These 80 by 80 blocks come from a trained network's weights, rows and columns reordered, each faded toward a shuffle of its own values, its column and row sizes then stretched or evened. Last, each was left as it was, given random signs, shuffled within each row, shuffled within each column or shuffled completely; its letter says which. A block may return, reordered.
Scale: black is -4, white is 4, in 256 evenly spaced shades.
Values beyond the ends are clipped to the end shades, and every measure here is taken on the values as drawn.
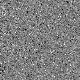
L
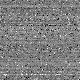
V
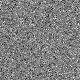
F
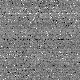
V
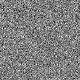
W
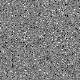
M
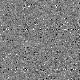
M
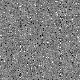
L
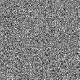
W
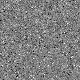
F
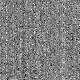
L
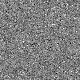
F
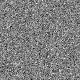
F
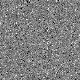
L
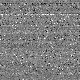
V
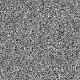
W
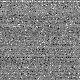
V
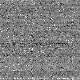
W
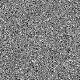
L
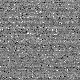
V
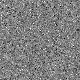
F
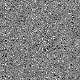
M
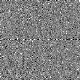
W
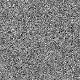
M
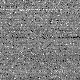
V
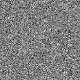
W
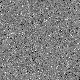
F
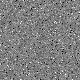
F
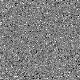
V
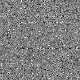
M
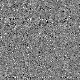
M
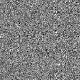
W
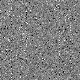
L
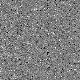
L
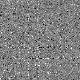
M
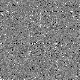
M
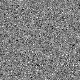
V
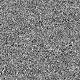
V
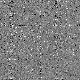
M
